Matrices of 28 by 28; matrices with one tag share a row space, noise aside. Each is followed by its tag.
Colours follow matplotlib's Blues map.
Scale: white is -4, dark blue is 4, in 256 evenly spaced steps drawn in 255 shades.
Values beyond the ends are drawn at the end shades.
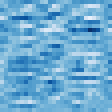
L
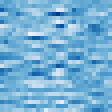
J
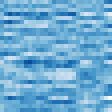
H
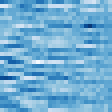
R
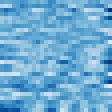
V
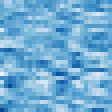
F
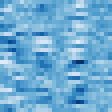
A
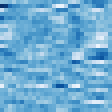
F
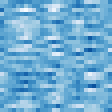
L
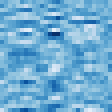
L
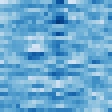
J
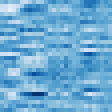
R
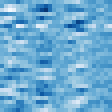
A
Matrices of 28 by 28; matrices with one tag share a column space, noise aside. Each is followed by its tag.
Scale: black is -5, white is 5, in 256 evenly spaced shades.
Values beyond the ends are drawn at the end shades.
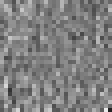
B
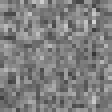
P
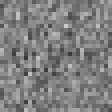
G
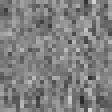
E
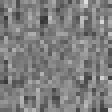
E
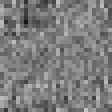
E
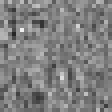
P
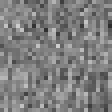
P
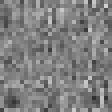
E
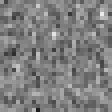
G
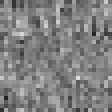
E
